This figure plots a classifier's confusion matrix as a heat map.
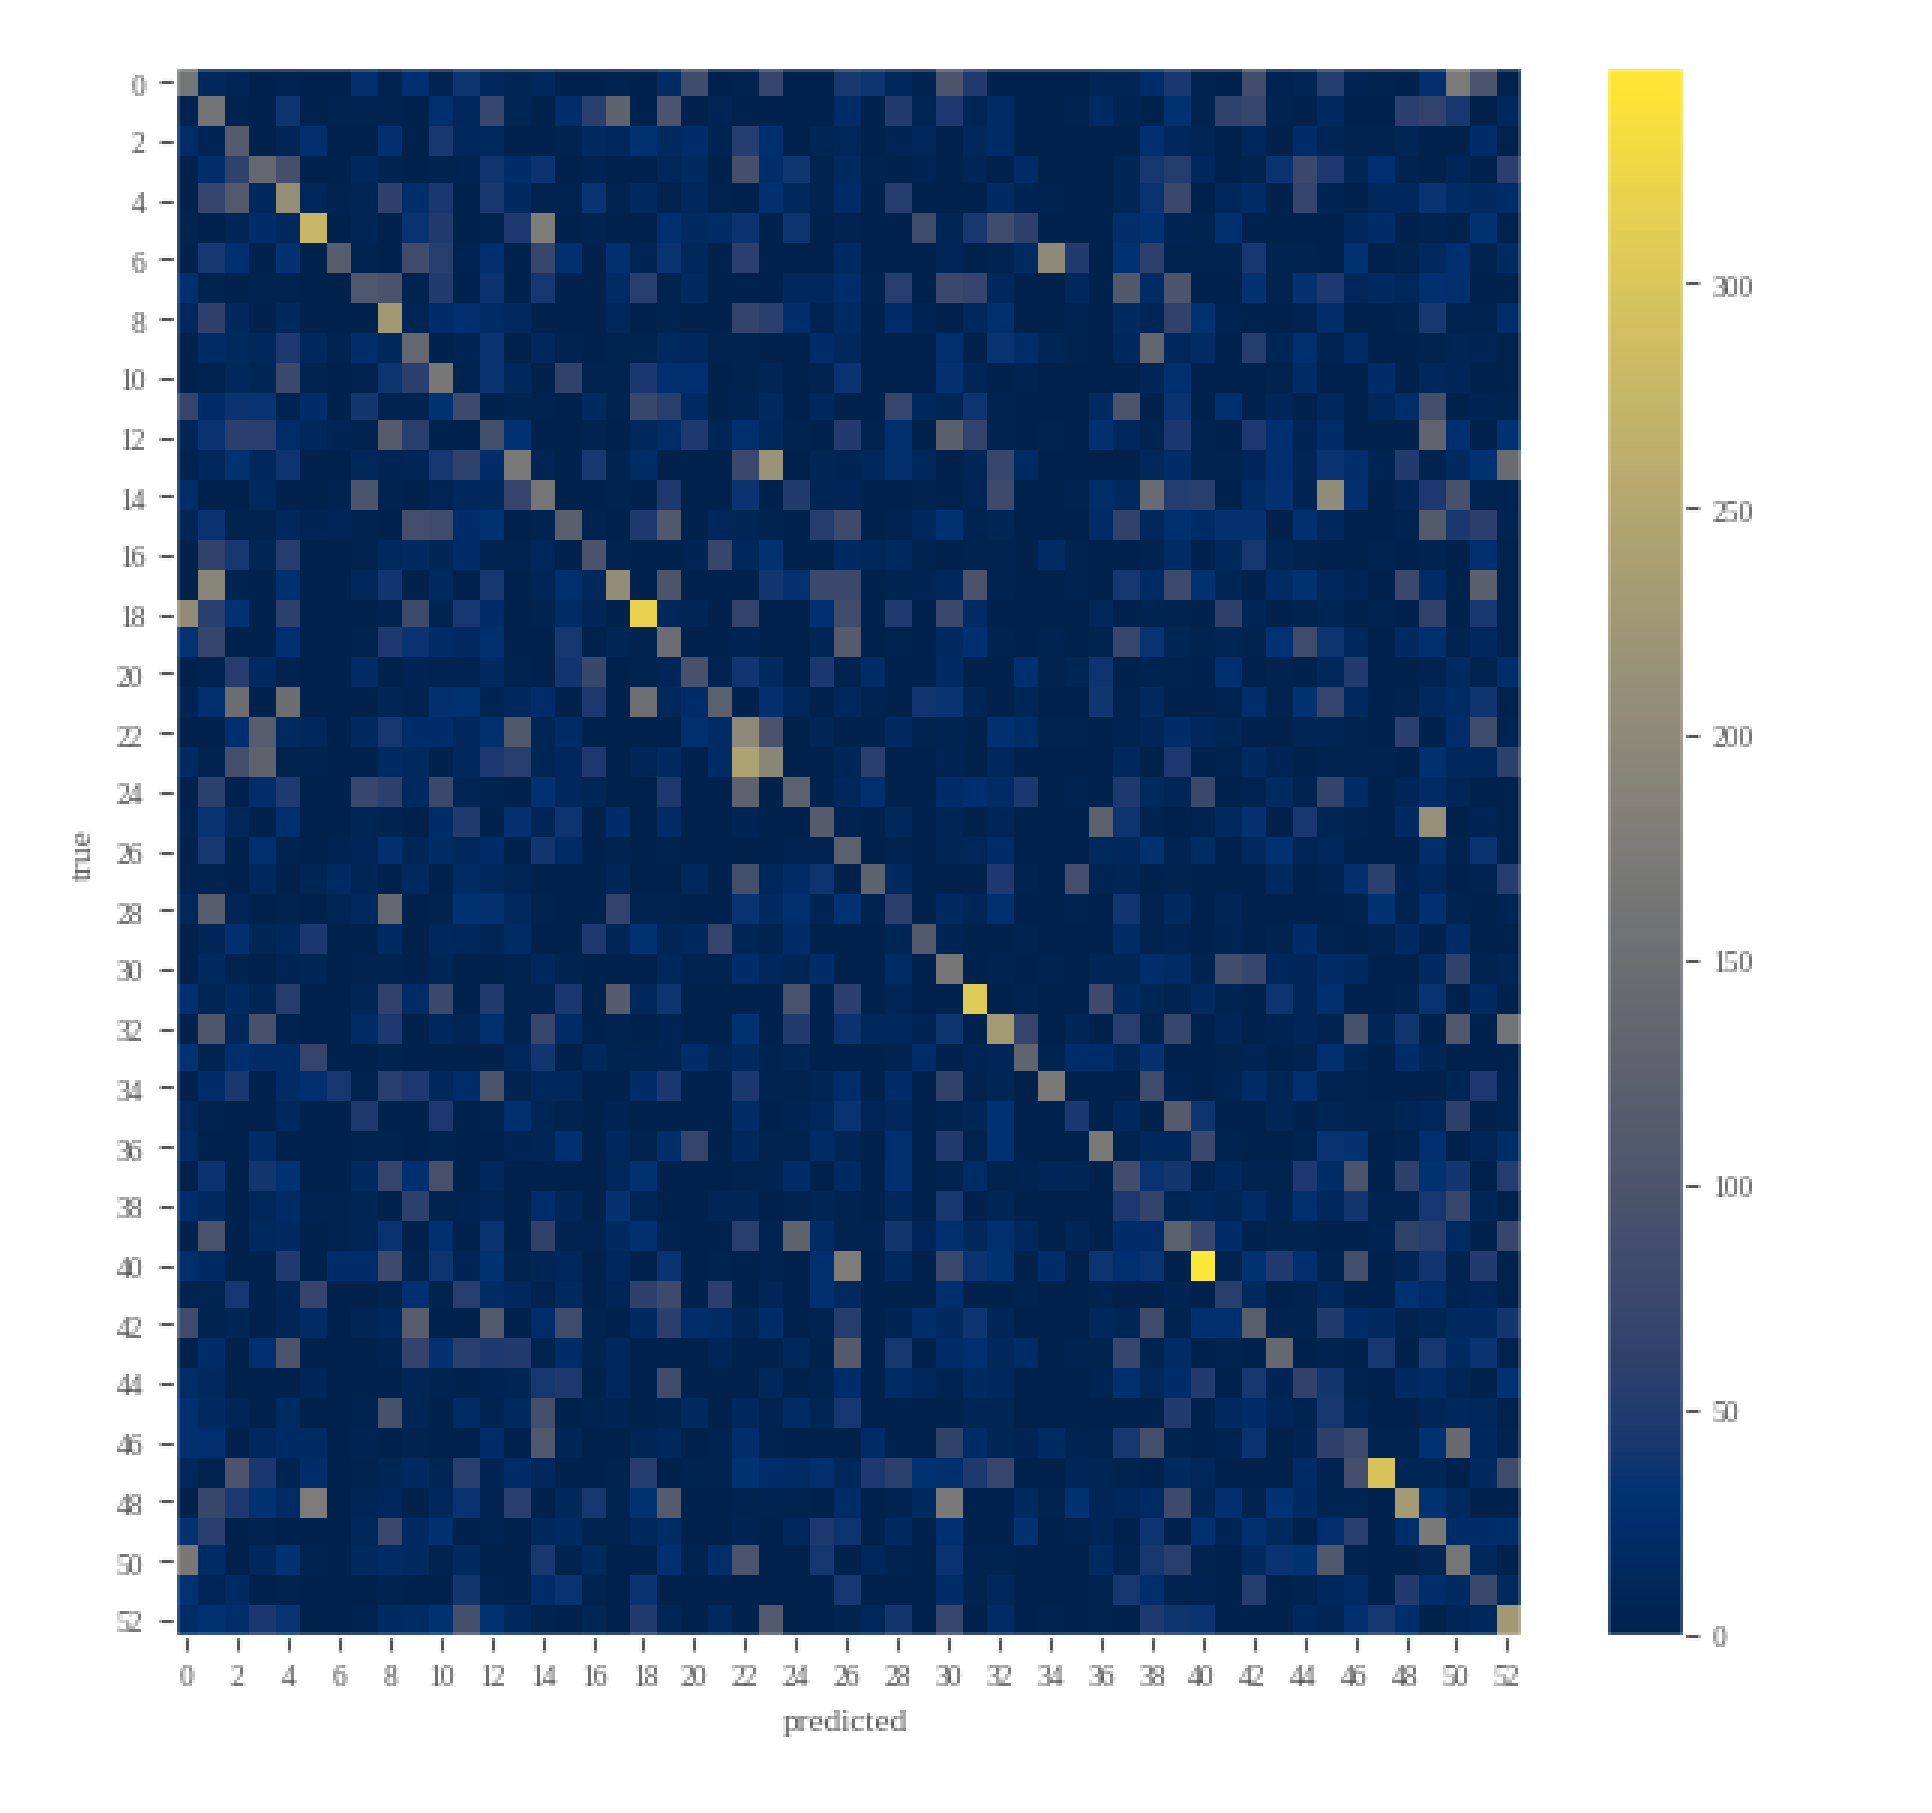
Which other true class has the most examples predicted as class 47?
27
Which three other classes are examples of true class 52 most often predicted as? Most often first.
23, 11, 30
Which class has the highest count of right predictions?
40
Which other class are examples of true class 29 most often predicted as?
21
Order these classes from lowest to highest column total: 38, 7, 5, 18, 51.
7, 5, 51, 18, 38
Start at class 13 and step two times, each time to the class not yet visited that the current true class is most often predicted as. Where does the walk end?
22
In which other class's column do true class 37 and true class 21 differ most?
2
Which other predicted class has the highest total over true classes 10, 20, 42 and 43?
9
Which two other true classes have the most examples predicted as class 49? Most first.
25, 12
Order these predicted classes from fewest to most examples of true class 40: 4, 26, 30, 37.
37, 4, 30, 26
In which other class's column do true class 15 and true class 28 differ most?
8
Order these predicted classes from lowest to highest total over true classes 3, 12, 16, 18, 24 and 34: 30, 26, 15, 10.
15, 10, 26, 30
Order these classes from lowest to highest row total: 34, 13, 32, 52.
34, 52, 13, 32
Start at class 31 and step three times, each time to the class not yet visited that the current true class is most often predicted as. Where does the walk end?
19
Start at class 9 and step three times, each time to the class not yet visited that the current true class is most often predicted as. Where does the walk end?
0
